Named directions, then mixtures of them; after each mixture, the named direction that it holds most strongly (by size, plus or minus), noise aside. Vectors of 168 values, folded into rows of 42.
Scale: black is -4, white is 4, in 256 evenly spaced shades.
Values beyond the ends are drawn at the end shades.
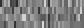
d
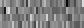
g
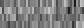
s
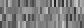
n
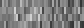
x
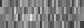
x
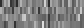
d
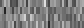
d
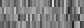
x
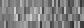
x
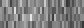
x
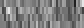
s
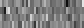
g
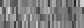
s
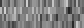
s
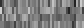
s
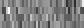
g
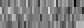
s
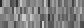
d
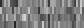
d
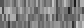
s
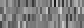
n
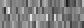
g
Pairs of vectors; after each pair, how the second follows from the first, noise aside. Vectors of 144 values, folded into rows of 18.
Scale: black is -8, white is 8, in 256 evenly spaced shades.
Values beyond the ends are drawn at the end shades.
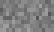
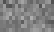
wrapped around.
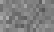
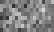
negated, scaled up.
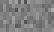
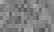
shuffled.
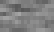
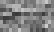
negated, scaled up.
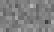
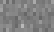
reversed, partly zeroed.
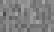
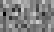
scaled up.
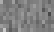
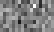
wrapped around, scaled up.
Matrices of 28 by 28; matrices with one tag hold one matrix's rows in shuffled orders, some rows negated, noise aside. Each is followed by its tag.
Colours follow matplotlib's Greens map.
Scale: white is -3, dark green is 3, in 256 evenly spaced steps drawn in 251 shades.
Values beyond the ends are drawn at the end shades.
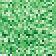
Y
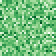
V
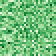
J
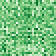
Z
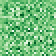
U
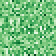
U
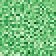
U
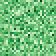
U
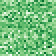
Y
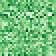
Y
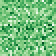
Y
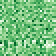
V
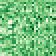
J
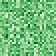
U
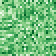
J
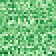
Y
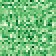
Y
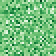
U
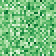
U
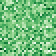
V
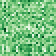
Z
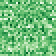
Y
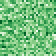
J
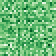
Y
